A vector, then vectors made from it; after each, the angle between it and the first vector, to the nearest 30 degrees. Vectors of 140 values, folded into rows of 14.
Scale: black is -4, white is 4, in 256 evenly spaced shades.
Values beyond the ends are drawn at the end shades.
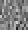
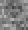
60 degrees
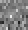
60 degrees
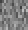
60 degrees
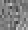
150 degrees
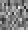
90 degrees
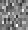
90 degrees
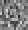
120 degrees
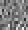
150 degrees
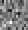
60 degrees
